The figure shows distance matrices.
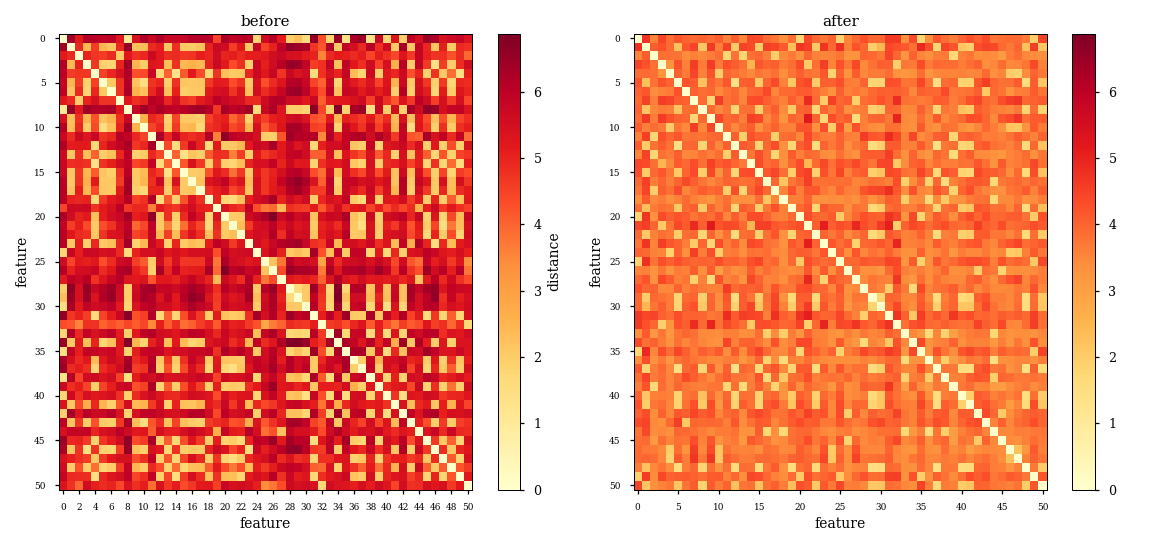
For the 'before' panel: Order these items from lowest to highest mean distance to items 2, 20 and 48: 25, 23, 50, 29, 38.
23, 50, 38, 25, 29
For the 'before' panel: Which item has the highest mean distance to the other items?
26
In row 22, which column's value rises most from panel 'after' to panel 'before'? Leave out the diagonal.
8
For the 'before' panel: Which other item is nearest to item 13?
15
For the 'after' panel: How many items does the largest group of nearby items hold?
14
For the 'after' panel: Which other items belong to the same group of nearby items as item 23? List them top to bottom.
7, 9, 27
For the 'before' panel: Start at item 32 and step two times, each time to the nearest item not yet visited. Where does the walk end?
25
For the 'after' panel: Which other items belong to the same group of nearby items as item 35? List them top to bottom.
0, 20, 25, 49
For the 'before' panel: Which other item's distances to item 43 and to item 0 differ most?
8
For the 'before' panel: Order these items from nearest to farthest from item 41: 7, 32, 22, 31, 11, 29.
32, 7, 11, 31, 22, 29
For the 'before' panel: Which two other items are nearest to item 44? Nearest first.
27, 19
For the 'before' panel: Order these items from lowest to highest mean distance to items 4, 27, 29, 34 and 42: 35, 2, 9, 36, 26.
35, 9, 36, 2, 26
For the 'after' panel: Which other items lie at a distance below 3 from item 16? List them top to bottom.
18, 33, 36, 38, 44
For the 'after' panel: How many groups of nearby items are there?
10
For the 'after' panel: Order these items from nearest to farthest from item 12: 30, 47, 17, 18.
30, 18, 47, 17
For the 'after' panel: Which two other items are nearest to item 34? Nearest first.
28, 31
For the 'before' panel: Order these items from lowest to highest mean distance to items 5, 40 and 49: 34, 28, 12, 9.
9, 12, 34, 28
